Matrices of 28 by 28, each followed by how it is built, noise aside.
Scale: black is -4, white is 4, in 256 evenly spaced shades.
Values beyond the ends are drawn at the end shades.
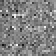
uneven rows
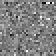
uneven rows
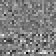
uneven rows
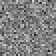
noise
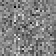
uneven columns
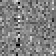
uneven columns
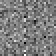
uneven columns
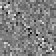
banded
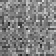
blocks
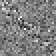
banded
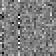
uneven columns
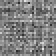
blocks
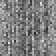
blocks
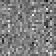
uneven columns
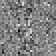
uneven columns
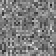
blocks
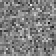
noise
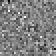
banded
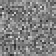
noise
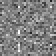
uneven columns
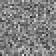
noise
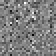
uneven columns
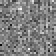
blocks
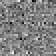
uneven rows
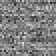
blocks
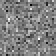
uneven columns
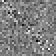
banded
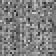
blocks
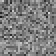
blocks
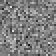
noise
